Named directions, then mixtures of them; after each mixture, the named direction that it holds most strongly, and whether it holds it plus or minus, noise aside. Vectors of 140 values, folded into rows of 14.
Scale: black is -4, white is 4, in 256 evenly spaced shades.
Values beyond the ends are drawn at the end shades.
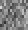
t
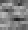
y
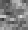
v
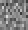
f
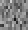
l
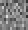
f, plus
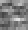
y, minus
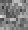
v, plus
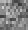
v, minus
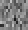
l, plus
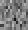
l, plus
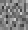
f, minus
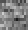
y, plus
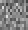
f, plus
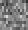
f, plus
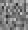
f, minus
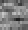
y, plus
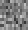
l, plus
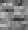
y, plus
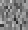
l, plus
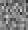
f, plus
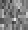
l, minus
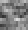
y, minus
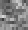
v, plus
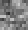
v, plus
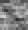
y, plus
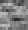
y, plus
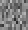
l, plus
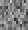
l, plus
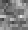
v, plus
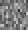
l, minus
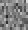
f, minus
